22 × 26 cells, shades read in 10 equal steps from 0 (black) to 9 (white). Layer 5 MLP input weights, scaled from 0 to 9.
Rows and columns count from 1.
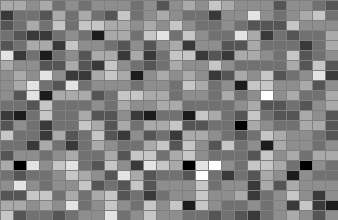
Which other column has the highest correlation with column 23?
15
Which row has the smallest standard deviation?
1
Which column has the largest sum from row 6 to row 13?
20
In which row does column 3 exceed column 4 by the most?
10
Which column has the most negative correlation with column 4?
11
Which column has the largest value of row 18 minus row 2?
16
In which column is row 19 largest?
2
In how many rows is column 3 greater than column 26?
12
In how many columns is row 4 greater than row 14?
10
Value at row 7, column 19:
4
